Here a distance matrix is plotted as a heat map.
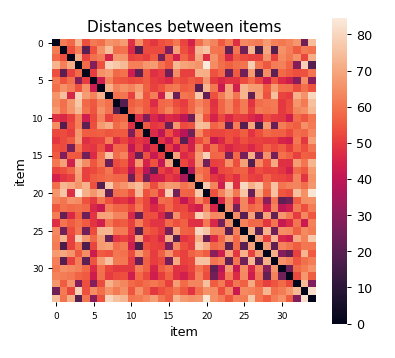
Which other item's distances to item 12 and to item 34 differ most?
3
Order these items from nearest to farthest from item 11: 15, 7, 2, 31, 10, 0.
15, 10, 2, 31, 0, 7
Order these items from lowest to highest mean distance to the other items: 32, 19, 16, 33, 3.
16, 32, 33, 3, 19
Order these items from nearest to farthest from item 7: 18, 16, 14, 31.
16, 14, 31, 18
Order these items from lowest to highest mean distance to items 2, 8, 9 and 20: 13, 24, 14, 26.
26, 14, 13, 24
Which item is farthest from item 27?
19
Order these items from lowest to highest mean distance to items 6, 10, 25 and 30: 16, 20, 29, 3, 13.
13, 29, 16, 3, 20
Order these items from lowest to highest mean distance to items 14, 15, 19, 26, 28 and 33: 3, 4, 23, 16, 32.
16, 4, 23, 32, 3
